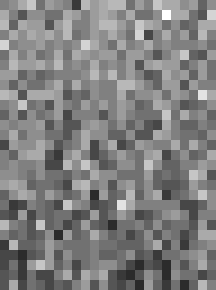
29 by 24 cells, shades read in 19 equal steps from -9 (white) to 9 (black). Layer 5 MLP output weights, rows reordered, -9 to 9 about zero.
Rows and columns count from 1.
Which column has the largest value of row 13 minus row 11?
18
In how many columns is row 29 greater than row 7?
19
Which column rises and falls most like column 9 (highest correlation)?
15
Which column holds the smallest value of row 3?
16
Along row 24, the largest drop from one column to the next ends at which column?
8
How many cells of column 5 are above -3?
23
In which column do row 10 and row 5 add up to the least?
1
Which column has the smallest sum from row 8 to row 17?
10
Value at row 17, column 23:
-2
